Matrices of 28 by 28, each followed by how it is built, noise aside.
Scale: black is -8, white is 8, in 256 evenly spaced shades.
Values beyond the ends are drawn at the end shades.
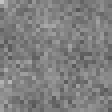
smooth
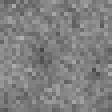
smooth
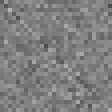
diagonal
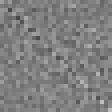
diagonal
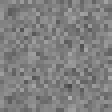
repeating rows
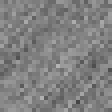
Hankel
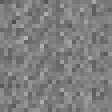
repeating rows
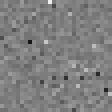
sparse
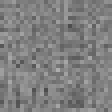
blocks
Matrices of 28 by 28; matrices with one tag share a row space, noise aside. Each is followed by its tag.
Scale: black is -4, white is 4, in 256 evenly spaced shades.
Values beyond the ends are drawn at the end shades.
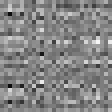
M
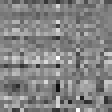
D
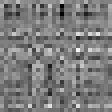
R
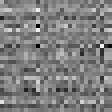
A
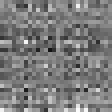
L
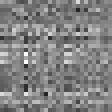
L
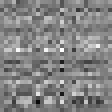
R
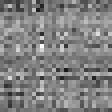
M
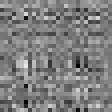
L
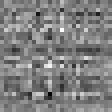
R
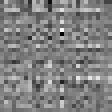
R
